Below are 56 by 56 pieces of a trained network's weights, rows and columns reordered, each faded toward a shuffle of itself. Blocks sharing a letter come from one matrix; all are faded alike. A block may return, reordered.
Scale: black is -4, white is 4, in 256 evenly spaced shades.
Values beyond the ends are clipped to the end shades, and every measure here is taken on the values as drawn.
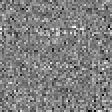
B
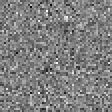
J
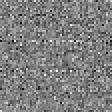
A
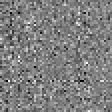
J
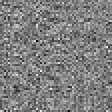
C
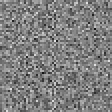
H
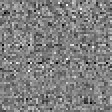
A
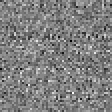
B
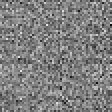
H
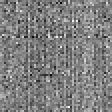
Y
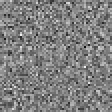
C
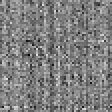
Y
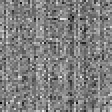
Y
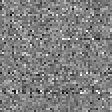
B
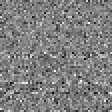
B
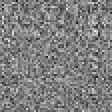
C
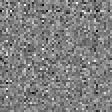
J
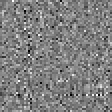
J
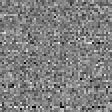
A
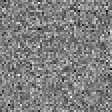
J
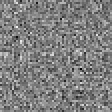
C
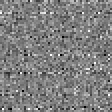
B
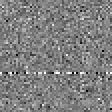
A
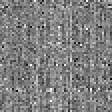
Y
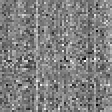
Y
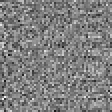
C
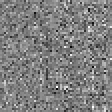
J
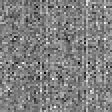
Y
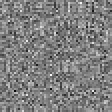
C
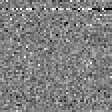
A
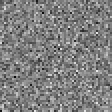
J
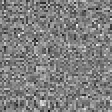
H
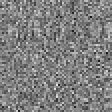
C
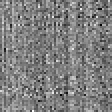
Y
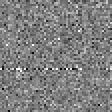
A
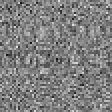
H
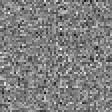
J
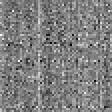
Y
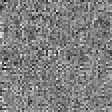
C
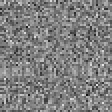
H
